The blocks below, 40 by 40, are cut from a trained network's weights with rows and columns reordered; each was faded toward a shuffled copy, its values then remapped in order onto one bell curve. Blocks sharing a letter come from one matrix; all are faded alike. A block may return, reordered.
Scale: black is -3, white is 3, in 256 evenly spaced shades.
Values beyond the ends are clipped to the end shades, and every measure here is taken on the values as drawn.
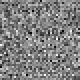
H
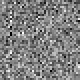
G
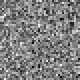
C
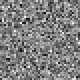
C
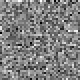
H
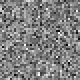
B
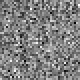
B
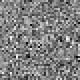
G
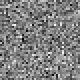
C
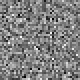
H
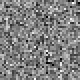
C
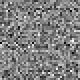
H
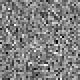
G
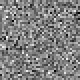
C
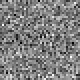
H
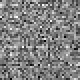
H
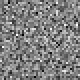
C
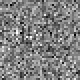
B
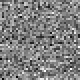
H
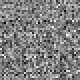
H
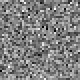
C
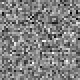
H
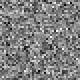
C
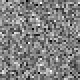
B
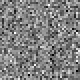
C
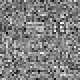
H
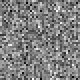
B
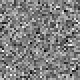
C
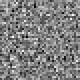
H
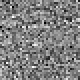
H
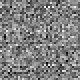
H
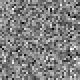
B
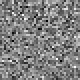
G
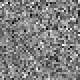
C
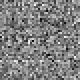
H
